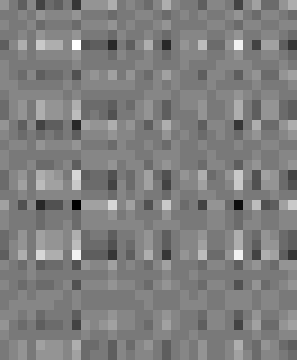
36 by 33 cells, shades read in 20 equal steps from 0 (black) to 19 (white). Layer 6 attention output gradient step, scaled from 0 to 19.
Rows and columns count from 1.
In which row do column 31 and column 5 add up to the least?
21
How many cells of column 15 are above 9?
15
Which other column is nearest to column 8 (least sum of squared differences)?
16
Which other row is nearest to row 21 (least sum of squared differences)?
13
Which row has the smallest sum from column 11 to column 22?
5
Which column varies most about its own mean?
9
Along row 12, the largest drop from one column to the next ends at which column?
10
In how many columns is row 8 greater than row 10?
12
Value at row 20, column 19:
8
